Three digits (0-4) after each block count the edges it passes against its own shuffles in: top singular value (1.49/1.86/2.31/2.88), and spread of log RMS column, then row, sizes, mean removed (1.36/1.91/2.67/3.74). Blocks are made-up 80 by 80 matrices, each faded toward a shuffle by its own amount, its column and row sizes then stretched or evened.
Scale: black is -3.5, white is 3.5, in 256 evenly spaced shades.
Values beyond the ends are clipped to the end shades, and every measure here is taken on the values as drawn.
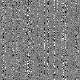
0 4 0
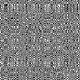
4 3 2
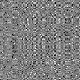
4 2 1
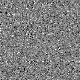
1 0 1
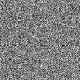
2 0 1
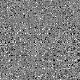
1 1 2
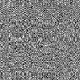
3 2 0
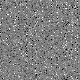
0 2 0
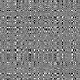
4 3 3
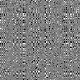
4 3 2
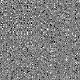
2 2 0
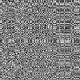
4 0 3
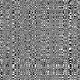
4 4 2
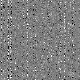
0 3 0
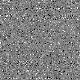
0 1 2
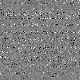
1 0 3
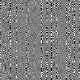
3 4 1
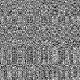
3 0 1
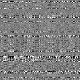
3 1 4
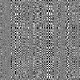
4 4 2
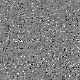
0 1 2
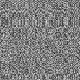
3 1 0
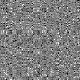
3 2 0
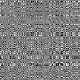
4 3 4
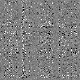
0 3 2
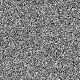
0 0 0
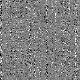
1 3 1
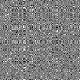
4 2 2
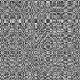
4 2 3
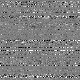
1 0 4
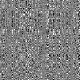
3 3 0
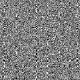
2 2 1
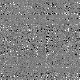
0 2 3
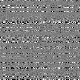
3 1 4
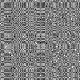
4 2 0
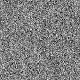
1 0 0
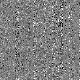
0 3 0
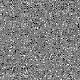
2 1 0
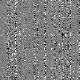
1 4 1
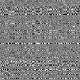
3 0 4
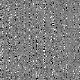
1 3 0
